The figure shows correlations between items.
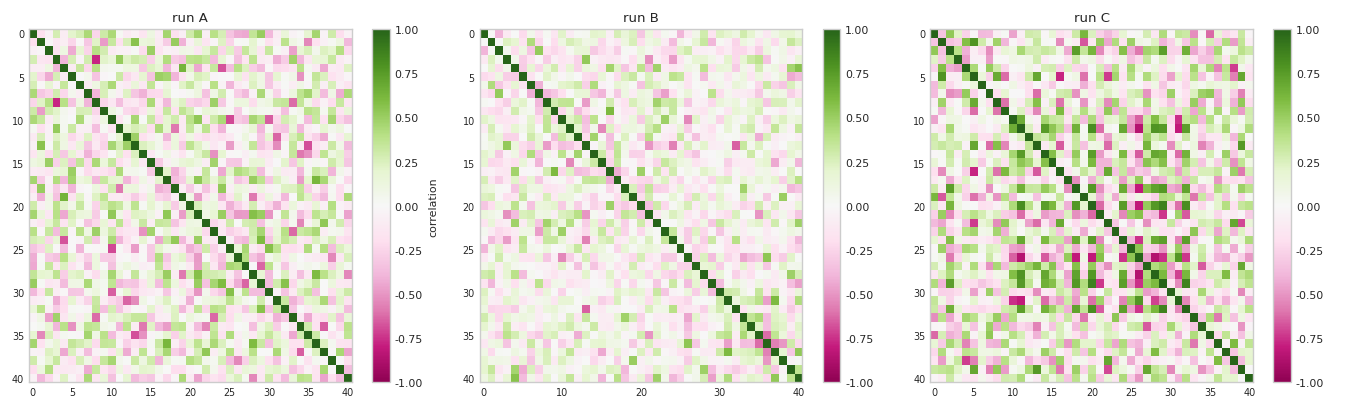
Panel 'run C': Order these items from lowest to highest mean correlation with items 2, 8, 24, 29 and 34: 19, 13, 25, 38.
25, 38, 13, 19
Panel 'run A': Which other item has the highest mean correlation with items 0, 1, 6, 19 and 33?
10
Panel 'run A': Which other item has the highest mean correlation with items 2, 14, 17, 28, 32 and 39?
37
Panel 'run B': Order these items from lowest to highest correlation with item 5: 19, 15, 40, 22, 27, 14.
40, 14, 22, 27, 15, 19
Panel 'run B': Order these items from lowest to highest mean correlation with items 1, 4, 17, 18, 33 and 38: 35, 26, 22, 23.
26, 23, 22, 35
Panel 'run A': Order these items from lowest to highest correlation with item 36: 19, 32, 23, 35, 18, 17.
19, 18, 32, 35, 23, 17
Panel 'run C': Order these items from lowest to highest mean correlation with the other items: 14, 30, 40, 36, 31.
31, 30, 36, 40, 14
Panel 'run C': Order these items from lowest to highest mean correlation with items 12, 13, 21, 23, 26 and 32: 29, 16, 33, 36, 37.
16, 36, 29, 37, 33
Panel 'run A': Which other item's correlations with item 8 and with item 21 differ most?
3
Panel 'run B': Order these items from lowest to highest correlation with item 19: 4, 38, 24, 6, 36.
36, 4, 6, 24, 38
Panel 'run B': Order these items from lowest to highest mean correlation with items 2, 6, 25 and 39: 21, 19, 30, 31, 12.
31, 30, 19, 21, 12
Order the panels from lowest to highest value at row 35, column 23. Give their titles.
run B, run C, run A
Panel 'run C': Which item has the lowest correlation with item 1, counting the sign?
19
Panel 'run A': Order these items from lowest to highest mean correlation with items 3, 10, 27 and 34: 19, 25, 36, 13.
25, 19, 36, 13
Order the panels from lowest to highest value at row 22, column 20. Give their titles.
run C, run A, run B
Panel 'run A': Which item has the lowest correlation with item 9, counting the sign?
1
